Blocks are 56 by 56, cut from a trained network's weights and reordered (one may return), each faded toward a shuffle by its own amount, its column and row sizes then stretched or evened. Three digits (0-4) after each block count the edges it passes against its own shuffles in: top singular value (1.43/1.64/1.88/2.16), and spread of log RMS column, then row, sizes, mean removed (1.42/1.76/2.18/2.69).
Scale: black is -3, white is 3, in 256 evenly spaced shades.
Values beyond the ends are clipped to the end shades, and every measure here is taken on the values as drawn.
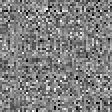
3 2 1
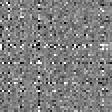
3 3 3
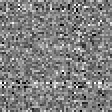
2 2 2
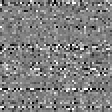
2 0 4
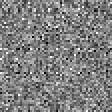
1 0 0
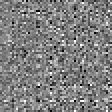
2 3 1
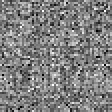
3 1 0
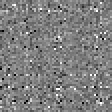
0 2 2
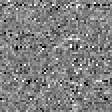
0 0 3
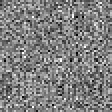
3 0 0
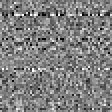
4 0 3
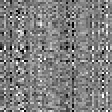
4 4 3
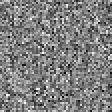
0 0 0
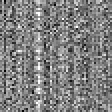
4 3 0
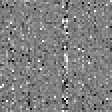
0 4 0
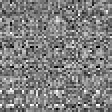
4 2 1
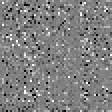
0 3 1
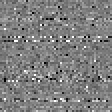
0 0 4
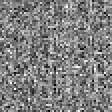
1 0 1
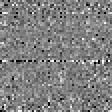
2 2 3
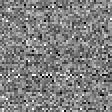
1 0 1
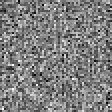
0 1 0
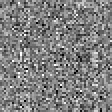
1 2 0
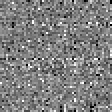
1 2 2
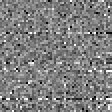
3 0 2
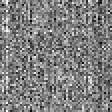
3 2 0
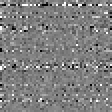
2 2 4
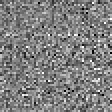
0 2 2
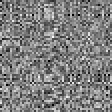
4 1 1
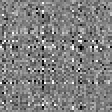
3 3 3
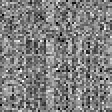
3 0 0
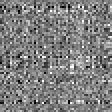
3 0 4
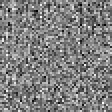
0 0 0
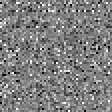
1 2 2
